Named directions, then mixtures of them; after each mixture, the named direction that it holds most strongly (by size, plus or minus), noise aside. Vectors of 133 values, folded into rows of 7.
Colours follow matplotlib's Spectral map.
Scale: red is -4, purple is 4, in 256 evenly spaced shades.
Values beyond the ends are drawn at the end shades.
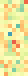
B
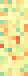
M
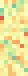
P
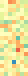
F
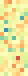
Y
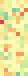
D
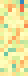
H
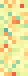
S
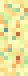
D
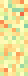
D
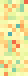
B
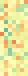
B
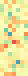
S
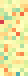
D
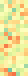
S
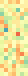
D
